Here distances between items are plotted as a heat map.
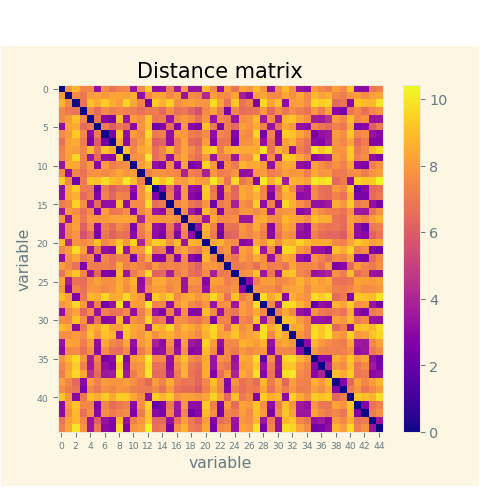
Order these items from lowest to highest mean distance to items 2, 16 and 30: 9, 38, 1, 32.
9, 38, 1, 32
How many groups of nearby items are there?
6
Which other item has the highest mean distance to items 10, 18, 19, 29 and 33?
20
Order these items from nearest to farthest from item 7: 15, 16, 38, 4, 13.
4, 15, 13, 16, 38
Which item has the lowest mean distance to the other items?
19
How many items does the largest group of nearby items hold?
14
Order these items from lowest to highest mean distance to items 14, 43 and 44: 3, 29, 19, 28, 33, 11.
28, 19, 29, 33, 3, 11
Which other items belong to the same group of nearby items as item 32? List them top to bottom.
8
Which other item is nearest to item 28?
35
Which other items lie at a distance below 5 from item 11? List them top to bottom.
1, 17, 20, 25, 26
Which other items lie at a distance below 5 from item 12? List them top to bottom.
2, 27, 31, 40
